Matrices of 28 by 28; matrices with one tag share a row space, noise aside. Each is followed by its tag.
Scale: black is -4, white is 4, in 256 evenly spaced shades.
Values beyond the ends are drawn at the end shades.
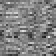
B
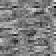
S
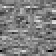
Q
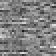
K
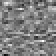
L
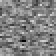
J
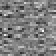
L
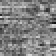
K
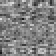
J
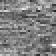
K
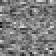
J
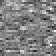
B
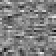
L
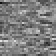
K
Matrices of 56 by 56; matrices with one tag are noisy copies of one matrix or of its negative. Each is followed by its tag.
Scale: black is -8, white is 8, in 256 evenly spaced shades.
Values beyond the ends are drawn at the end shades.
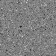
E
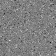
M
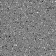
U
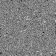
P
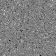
M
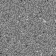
P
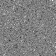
M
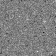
P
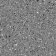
U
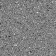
U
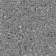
E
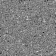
P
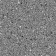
E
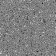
P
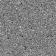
E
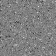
U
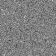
M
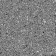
P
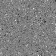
P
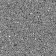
U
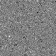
U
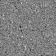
E
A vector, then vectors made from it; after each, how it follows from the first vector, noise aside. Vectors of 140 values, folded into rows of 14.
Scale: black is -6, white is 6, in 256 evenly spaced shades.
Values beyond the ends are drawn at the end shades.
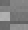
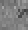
reversed, negated, partly zeroed.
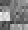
scaled up.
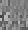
sign-scrambled.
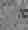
reversed, negated, partly zeroed.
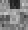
wrapped around, negated, scaled up.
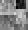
wrapped around, negated, scaled up.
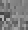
sign-scrambled.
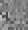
sign-scrambled.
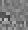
sign-scrambled.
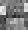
wrapped around, scaled up.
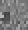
sign-scrambled.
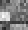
scaled up.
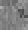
reversed, negated, partly zeroed.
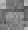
wrapped around.
